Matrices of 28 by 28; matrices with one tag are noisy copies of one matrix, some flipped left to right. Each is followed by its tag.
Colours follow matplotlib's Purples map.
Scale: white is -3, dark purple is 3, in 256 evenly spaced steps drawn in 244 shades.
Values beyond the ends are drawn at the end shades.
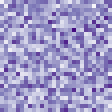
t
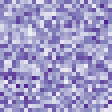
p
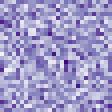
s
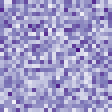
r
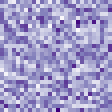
p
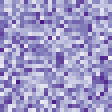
r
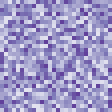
s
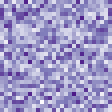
p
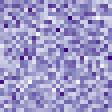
s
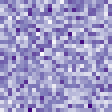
t
